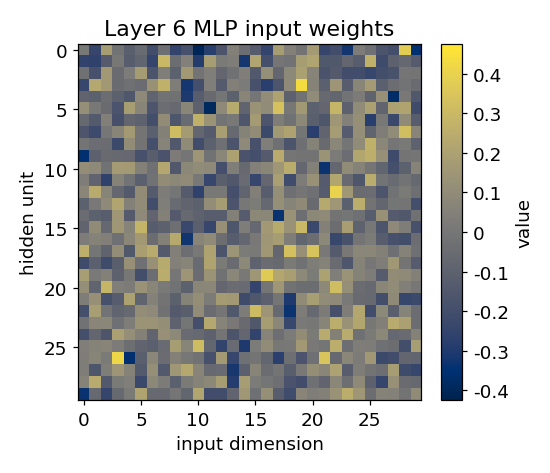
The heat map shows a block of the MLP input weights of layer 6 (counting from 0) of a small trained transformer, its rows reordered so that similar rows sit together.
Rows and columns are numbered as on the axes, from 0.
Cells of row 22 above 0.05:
9
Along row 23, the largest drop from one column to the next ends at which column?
18
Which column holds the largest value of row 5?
17
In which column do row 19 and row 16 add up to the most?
16
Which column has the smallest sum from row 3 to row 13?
6
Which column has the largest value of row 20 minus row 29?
2
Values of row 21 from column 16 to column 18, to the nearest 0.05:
-0.1 0 -0.3
